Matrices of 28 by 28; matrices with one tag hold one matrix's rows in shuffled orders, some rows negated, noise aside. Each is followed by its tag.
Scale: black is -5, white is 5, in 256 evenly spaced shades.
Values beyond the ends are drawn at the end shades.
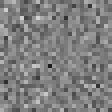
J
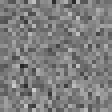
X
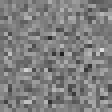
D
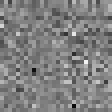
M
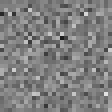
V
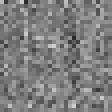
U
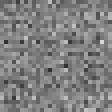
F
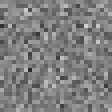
V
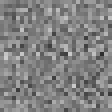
F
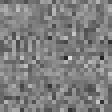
F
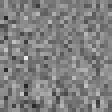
J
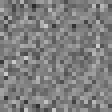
J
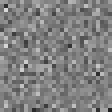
J
